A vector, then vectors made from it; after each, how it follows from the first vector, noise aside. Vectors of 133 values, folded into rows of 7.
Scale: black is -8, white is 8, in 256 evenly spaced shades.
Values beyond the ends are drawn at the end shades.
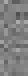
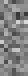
scaled up.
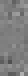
reversed, partly zeroed.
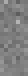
partly zeroed.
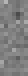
partly zeroed.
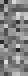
negated, scaled up.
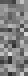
reversed, scaled up.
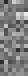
negated, scaled up.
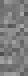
reversed, negated.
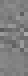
reversed, partly zeroed.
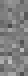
reversed, negated.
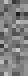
scaled up.
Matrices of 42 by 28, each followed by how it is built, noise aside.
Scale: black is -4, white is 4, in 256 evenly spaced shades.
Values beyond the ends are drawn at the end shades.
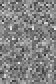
repeating columns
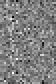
uneven columns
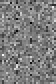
uneven columns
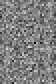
repeating rows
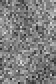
smooth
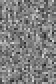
blocks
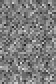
repeating columns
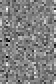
uneven columns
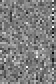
uneven columns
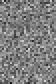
repeating columns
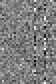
uneven columns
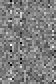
uneven columns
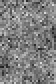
smooth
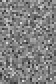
noise
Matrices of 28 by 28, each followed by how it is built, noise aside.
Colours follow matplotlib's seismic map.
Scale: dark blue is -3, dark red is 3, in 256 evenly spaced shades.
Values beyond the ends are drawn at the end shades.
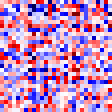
low rank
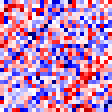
Hankel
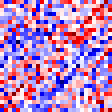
Hankel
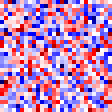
repeating columns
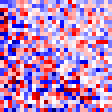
lower triangular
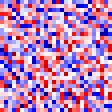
Toeplitz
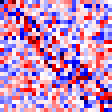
banded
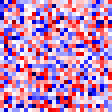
noise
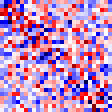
banded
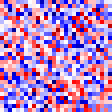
Toeplitz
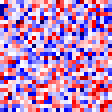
noise
